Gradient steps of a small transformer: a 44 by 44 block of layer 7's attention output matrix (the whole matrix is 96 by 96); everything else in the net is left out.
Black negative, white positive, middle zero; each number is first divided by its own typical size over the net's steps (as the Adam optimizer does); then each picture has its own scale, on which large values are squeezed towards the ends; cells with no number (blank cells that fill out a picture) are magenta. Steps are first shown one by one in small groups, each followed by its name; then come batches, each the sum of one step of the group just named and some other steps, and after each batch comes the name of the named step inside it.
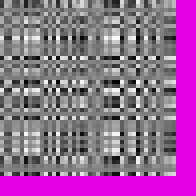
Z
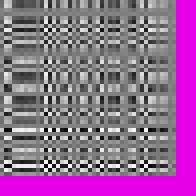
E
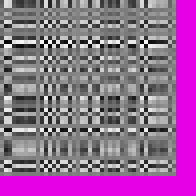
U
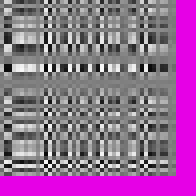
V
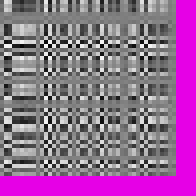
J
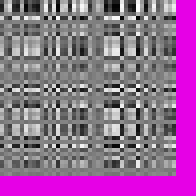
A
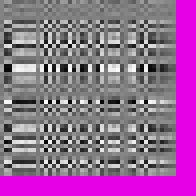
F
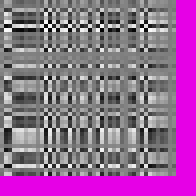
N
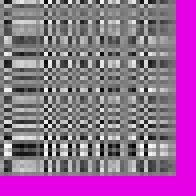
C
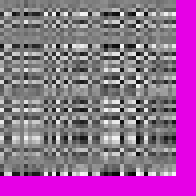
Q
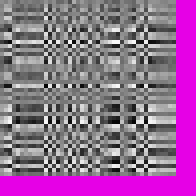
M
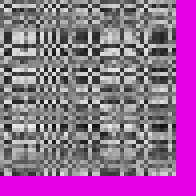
F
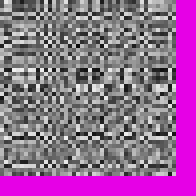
J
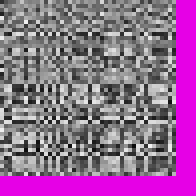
C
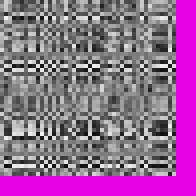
E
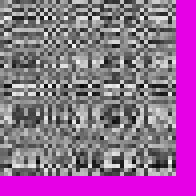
M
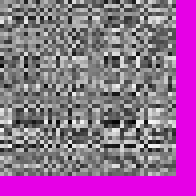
M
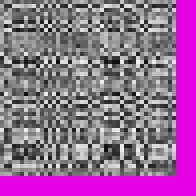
N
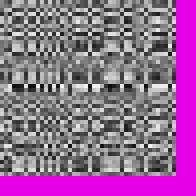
C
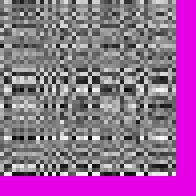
Q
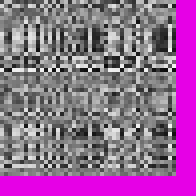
V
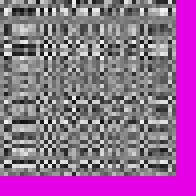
J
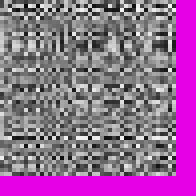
A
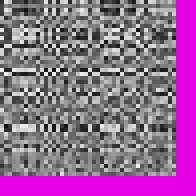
J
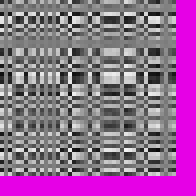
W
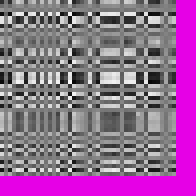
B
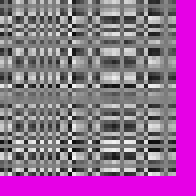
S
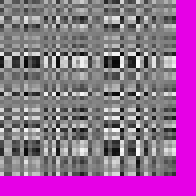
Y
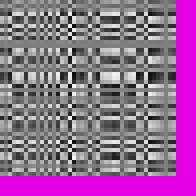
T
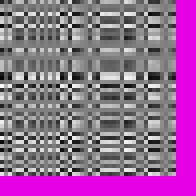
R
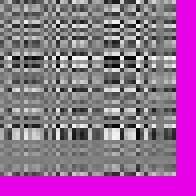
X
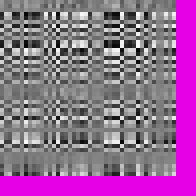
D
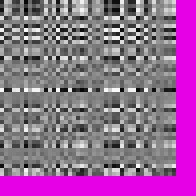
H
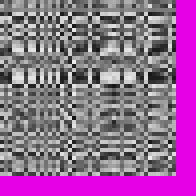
T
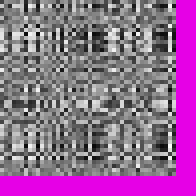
H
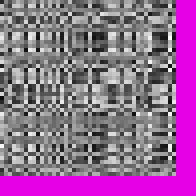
B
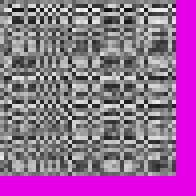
T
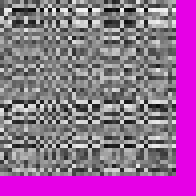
H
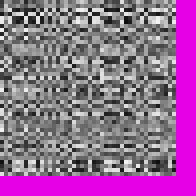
H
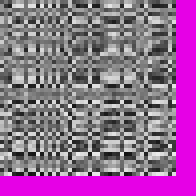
S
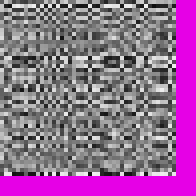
X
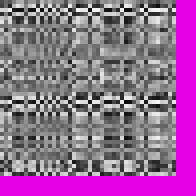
B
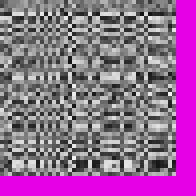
T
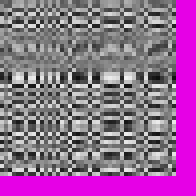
R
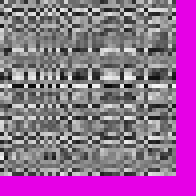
R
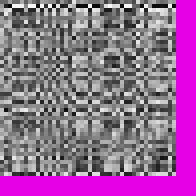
X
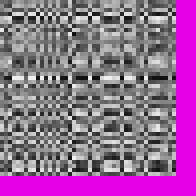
S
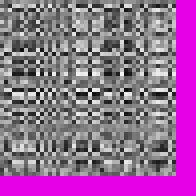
D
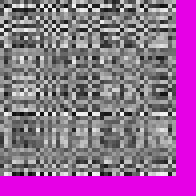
H
